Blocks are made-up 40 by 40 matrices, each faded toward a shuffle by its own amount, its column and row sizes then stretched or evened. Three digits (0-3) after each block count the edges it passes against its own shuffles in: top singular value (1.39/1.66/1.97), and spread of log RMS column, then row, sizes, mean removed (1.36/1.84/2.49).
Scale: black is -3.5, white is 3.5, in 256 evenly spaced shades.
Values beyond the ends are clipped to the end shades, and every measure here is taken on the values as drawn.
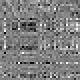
3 1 3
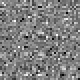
2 0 1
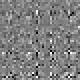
3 2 2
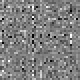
2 2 2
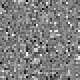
1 2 0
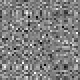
3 1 0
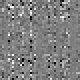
1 3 2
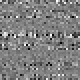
2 0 3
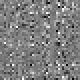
0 3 2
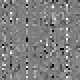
1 3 1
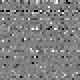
2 0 3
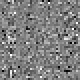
0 2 2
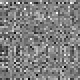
3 1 2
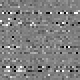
2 0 3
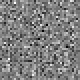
1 1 0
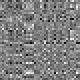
3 2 2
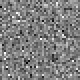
0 0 0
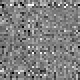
1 2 2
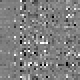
2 3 2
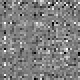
0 3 2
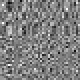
3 2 0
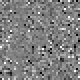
0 2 0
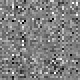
0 2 2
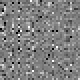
2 2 0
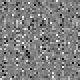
2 1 0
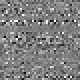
2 0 3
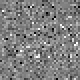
1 0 1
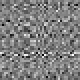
3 0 2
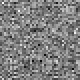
2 0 0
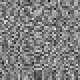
3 1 0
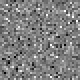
1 0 0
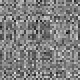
3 1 2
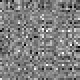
3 2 2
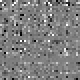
0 2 3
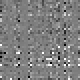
2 3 2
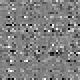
1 2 3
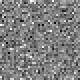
1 0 0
